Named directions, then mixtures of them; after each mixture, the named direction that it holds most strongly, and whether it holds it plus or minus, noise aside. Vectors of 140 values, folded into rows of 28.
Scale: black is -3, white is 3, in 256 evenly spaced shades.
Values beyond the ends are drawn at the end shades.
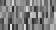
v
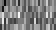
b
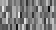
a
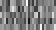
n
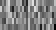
n, minus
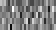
v, minus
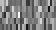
a, plus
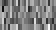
b, plus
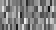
a, plus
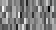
a, plus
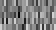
b, minus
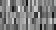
n, minus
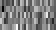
a, minus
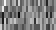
b, minus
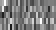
b, minus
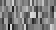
v, plus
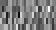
a, minus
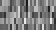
n, minus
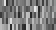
v, minus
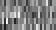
b, plus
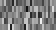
v, minus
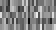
n, plus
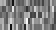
v, minus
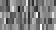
n, plus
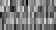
n, minus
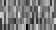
b, plus
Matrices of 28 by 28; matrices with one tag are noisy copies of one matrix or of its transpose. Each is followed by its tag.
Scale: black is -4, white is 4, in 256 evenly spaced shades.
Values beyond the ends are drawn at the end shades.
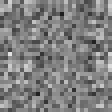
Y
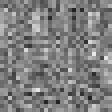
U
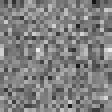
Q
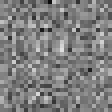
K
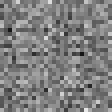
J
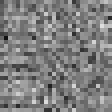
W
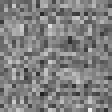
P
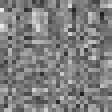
U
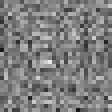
K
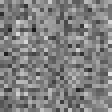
J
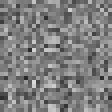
Q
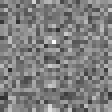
Q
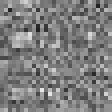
U
